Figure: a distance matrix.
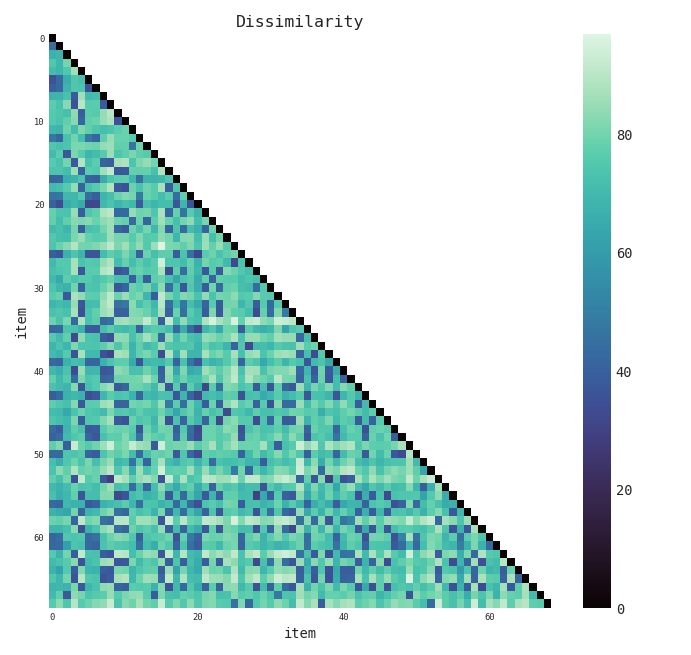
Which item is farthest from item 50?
49
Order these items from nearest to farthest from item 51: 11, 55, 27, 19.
11, 55, 27, 19
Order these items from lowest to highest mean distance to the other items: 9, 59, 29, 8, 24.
59, 9, 29, 8, 24
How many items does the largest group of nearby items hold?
19
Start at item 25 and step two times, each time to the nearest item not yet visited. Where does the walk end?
37
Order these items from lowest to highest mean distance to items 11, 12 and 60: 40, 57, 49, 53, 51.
51, 40, 57, 53, 49
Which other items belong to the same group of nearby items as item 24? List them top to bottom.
45
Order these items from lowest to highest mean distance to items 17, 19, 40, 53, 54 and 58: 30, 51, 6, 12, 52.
6, 12, 51, 30, 52
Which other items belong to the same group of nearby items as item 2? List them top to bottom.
14, 31, 49, 67
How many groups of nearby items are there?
7
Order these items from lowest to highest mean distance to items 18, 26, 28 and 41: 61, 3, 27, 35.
35, 61, 3, 27
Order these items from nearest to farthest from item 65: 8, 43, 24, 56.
8, 56, 43, 24
